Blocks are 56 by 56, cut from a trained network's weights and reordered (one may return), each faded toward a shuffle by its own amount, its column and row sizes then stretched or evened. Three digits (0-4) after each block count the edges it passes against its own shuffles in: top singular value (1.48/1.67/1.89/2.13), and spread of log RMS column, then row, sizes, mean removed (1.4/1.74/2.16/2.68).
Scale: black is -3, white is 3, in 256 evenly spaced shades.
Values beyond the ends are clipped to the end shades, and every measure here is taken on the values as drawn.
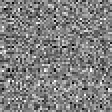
3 1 1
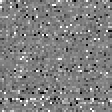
0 0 3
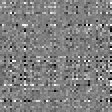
4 3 4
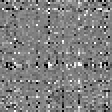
3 4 3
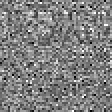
2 1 1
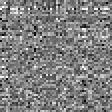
3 1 2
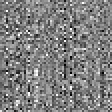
2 3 1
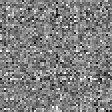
0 1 2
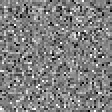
1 0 0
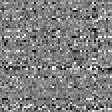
3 1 4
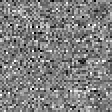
2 0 2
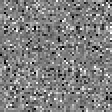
1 1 1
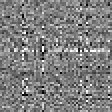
2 3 2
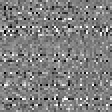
3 3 4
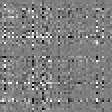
3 4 4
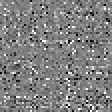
2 3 2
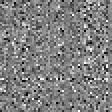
0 4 0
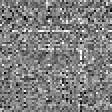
2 2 1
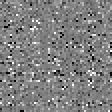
0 2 2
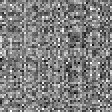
3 2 0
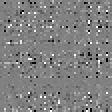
0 3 4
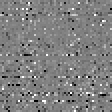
0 1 4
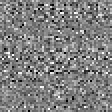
3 0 3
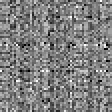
3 1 2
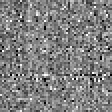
0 1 2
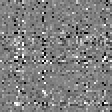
2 3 3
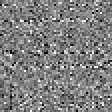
3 2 2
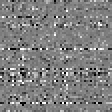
4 2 4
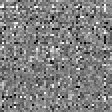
0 2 3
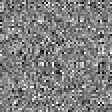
3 2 2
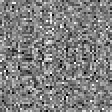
2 1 0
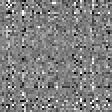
3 4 3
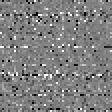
1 1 4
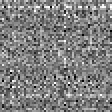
2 1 2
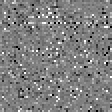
0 1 2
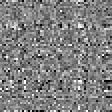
3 2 3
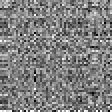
3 1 2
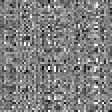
3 3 3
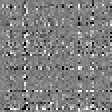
2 4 4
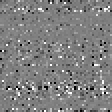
0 0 4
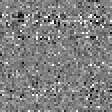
0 2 4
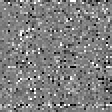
1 2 2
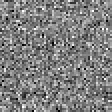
1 0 1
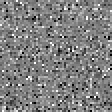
0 0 2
